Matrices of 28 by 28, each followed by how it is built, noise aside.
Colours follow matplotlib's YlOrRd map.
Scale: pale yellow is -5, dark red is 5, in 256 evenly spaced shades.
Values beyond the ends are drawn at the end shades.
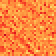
Toeplitz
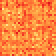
blocks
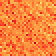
Toeplitz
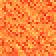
Toeplitz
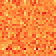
low rank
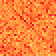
Toeplitz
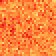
smooth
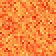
Toeplitz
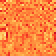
low rank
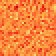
low rank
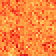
smooth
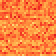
blocks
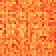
blocks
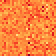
uneven columns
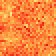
smooth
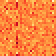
uneven columns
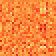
low rank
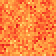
smooth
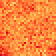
smooth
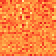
low rank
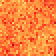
smooth
